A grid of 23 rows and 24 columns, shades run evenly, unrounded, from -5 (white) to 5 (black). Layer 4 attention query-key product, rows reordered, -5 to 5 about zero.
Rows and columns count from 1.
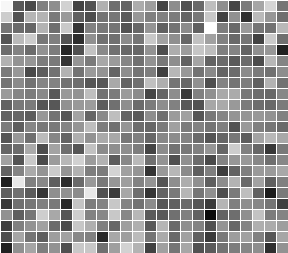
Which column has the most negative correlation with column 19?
5
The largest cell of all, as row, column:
20, 18
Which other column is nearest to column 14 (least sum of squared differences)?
3
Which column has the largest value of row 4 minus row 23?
7
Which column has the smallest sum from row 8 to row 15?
8
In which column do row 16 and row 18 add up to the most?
13
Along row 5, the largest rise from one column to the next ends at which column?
24
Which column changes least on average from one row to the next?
12
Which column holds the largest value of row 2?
21
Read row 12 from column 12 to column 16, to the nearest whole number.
1 1 0 -1 0
